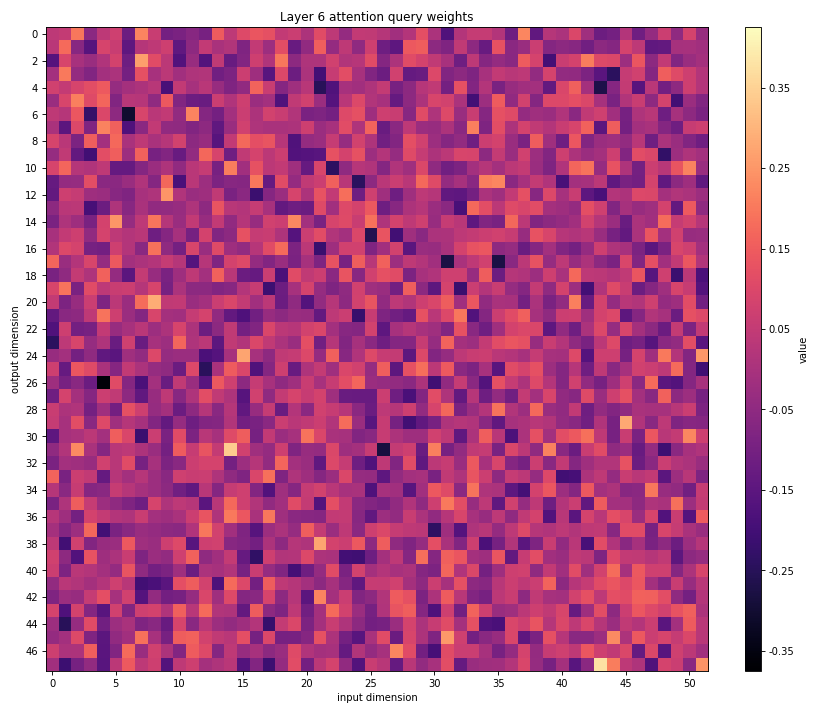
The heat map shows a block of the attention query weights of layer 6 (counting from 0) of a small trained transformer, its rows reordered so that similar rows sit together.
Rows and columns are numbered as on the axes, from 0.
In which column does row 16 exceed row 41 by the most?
8
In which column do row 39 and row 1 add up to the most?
29
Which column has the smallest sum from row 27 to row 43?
25
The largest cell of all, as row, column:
47, 43
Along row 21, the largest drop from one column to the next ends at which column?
33
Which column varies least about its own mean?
40
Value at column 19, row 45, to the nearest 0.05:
-0.1
